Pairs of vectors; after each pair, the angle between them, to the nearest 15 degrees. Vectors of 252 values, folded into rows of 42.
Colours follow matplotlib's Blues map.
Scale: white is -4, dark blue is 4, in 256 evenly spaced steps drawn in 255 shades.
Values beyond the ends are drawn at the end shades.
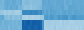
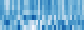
120 degrees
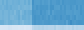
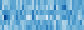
90 degrees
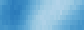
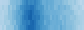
105 degrees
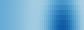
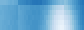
165 degrees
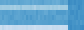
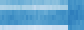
15 degrees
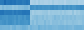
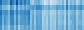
45 degrees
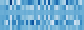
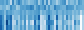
120 degrees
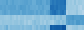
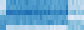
90 degrees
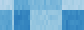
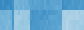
165 degrees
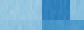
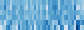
75 degrees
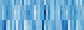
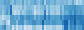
60 degrees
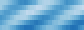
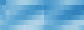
150 degrees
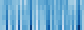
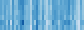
120 degrees
